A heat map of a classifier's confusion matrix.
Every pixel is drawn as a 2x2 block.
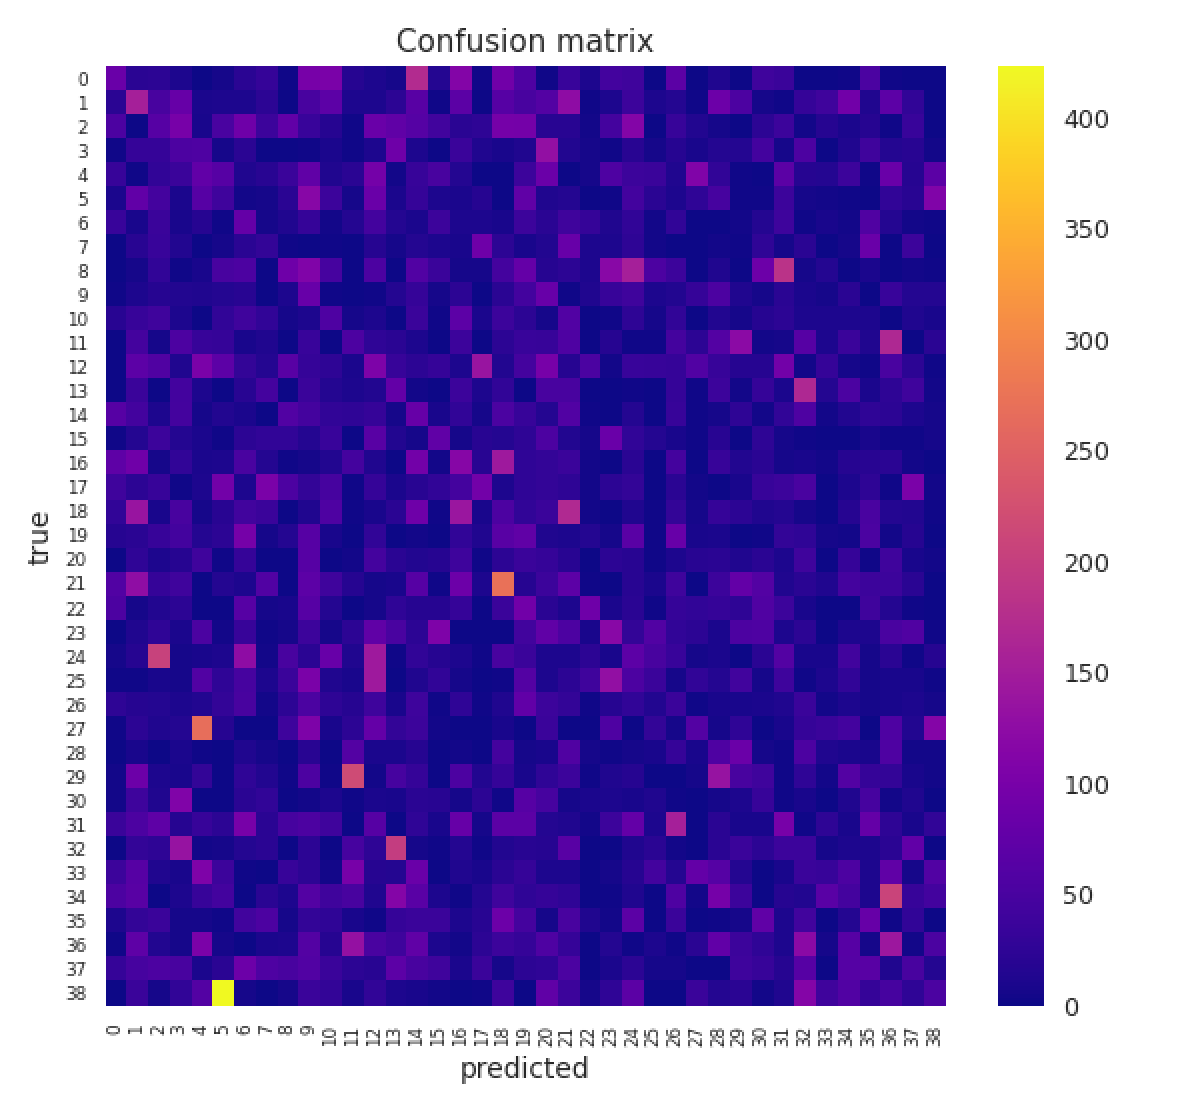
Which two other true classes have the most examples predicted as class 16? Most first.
18, 0
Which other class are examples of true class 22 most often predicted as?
19
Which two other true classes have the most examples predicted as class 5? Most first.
38, 17
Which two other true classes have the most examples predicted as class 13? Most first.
32, 34
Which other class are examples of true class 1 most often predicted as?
21
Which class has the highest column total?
9
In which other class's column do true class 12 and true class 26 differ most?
17
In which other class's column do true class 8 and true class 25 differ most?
31
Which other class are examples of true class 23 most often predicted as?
15
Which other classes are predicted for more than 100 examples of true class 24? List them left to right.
2, 6, 12
